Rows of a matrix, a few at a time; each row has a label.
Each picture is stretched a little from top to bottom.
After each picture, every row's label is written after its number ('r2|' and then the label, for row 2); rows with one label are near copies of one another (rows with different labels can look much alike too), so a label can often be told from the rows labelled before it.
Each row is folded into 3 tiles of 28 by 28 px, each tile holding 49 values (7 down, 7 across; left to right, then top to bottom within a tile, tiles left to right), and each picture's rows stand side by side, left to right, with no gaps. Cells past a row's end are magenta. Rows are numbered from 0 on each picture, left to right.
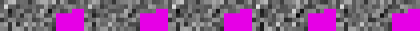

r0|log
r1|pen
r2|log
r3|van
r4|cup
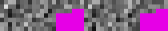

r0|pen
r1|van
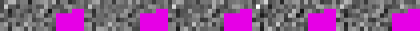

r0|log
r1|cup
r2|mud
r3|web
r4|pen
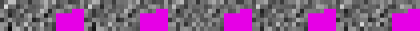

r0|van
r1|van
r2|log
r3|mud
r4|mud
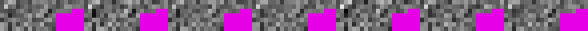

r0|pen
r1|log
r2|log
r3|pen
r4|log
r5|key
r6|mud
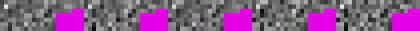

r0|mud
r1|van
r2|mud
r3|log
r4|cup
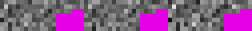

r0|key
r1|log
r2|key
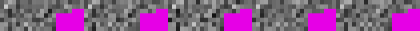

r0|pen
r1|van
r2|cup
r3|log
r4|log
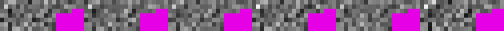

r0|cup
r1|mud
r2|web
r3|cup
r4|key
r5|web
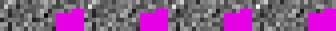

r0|van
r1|pen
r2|web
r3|web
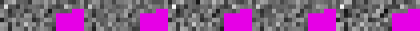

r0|key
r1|van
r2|key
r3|mud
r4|pen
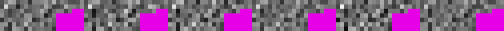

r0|van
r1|mud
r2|cup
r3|cup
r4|cup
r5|cup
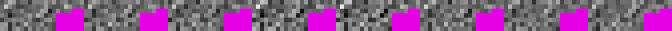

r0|pen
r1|mud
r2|key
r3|pen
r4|pen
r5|web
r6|log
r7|van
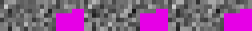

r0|mud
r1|pen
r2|log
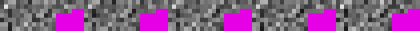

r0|cup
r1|pen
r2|pen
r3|pen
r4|cup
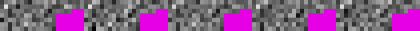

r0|key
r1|van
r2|key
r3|web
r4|log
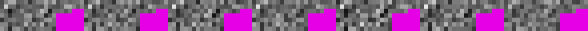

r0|mud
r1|key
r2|web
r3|key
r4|mud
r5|web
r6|log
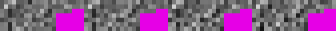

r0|web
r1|pen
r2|pen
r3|van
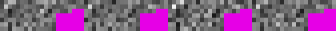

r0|log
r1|key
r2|web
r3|key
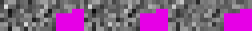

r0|mud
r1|mud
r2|web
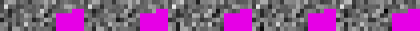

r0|mud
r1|mud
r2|web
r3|van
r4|pen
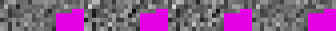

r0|key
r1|pen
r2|mud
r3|key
